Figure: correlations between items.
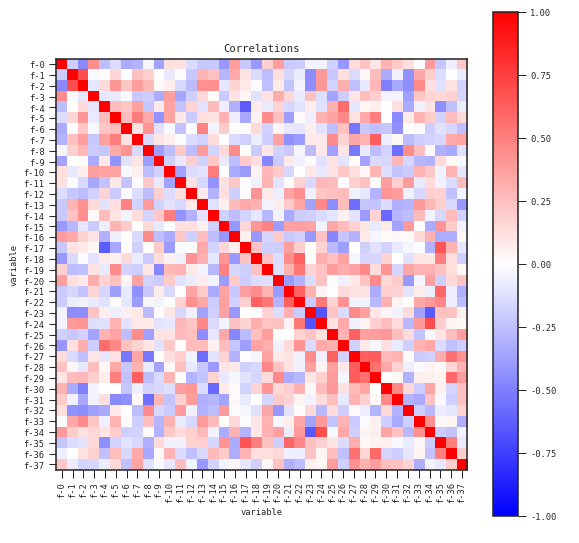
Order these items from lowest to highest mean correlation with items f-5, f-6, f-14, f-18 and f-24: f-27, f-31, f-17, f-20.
f-31, f-27, f-17, f-20
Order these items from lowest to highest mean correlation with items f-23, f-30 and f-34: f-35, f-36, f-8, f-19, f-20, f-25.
f-8, f-36, f-35, f-20, f-25, f-19
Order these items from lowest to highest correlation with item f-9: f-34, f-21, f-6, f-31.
f-34, f-6, f-21, f-31
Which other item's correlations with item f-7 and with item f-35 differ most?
f-21
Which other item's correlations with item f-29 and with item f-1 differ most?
f-27
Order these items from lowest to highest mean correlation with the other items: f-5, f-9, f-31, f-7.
f-9, f-31, f-7, f-5
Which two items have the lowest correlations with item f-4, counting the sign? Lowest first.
f-17, f-35
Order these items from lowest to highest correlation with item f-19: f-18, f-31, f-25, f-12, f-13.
f-31, f-13, f-12, f-18, f-25
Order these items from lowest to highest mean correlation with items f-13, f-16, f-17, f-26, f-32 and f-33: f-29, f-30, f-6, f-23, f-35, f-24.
f-23, f-29, f-30, f-35, f-6, f-24
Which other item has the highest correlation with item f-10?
f-14
